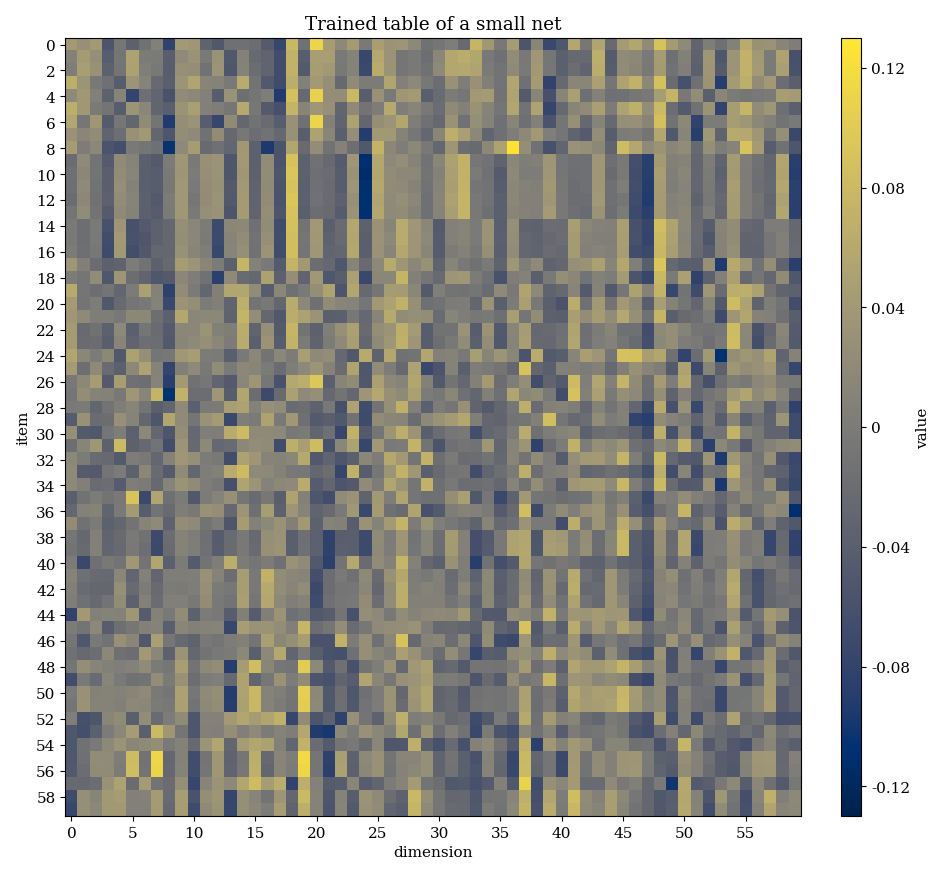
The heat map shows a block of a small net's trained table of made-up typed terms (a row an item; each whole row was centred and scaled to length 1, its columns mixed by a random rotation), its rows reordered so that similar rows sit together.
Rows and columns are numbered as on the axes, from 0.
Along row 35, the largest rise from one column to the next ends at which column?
7
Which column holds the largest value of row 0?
20
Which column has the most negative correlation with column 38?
50
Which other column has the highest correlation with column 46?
47
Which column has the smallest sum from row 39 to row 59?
21
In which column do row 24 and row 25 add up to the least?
53
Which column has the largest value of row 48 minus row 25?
29
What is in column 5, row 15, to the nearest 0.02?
-0.06
